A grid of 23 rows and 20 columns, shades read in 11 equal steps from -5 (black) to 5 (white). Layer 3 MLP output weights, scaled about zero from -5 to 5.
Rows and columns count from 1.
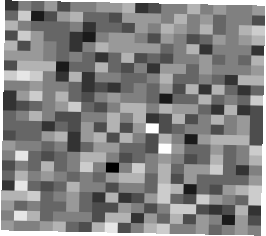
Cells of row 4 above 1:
2
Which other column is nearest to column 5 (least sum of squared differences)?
18
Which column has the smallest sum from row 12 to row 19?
15
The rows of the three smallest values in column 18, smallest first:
22, 8, 21
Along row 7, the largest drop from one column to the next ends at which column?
5
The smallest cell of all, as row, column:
17, 9
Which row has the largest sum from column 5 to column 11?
11
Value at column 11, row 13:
1
